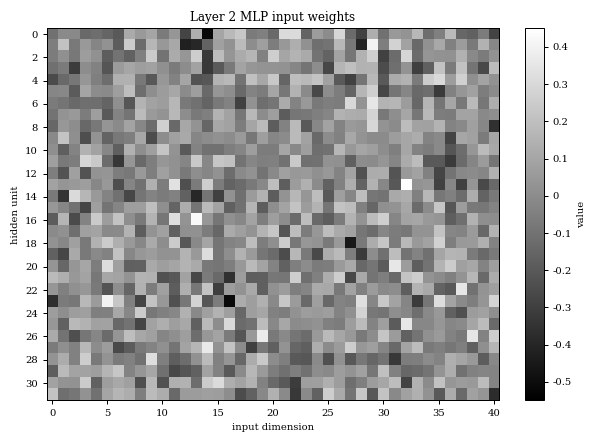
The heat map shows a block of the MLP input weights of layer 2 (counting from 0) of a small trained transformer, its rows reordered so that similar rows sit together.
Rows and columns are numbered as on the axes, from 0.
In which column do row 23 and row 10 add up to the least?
16
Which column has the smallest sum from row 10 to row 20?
1
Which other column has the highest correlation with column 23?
11
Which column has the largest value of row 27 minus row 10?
14
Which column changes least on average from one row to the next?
4
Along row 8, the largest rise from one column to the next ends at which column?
10
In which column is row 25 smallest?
8
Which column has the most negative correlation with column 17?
38
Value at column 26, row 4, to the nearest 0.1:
-0.2
